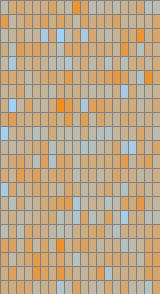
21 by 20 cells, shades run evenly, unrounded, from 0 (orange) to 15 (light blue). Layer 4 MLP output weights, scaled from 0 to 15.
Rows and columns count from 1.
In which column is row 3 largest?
8
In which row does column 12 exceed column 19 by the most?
6
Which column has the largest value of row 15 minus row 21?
10
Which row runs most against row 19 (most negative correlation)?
1
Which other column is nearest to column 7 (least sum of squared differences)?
17
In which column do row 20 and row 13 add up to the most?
14
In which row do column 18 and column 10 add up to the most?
19
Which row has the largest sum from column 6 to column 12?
3
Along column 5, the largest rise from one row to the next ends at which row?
21
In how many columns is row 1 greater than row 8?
12
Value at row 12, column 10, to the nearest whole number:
10
